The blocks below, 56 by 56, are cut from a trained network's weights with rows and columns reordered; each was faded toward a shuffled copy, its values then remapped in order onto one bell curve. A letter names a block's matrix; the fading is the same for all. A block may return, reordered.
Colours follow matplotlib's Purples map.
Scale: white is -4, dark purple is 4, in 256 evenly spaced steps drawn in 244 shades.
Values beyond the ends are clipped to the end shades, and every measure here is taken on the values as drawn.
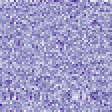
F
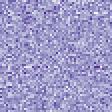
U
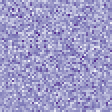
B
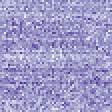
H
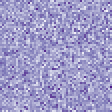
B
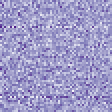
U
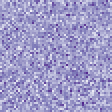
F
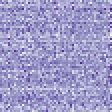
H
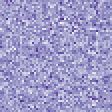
U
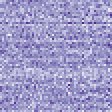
H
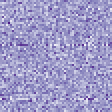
U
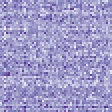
H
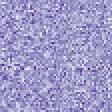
B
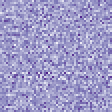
U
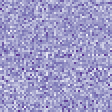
U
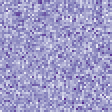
F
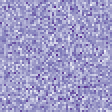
B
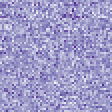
U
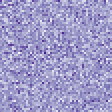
F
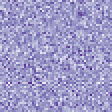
F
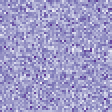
U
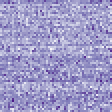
H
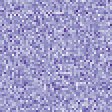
F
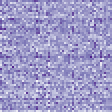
H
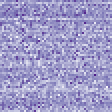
H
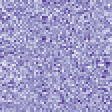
B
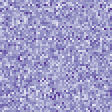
F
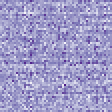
H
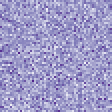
B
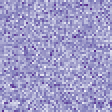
F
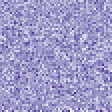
F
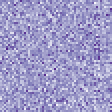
U
